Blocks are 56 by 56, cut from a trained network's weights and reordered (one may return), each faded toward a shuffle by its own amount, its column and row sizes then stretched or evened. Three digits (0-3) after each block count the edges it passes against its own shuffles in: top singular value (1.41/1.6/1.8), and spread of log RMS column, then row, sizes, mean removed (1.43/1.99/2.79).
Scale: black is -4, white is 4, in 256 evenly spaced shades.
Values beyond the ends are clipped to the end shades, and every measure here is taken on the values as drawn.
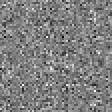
1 2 1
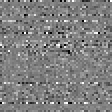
1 1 3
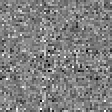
0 1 2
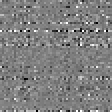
2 1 3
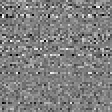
3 0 3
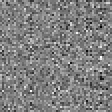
3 2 0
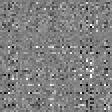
1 2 2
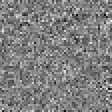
1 1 1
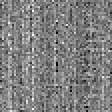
3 2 0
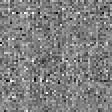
0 0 2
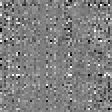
0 3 2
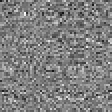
3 1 2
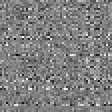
3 1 3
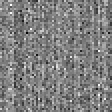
3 1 1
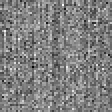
2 0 0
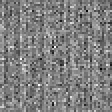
3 0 1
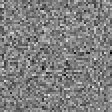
2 1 0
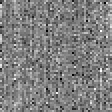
1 2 0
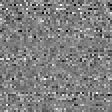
2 0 3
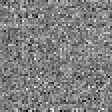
1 0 2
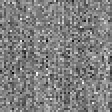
1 0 1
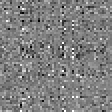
1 2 2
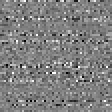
1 0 3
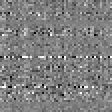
1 0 3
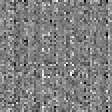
2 2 2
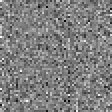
0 2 0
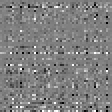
0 2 3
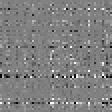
2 2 3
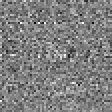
1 0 2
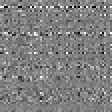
3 1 3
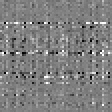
3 1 3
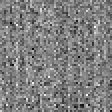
1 1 1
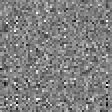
1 2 1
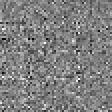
2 2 2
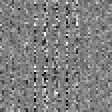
2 3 0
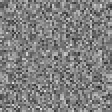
3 0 0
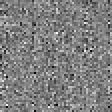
2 2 1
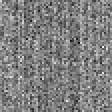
2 0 0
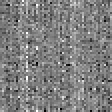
3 2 2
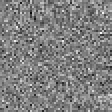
1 1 0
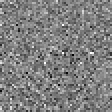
0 0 1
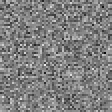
3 0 1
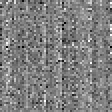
2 2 1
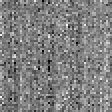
2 2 1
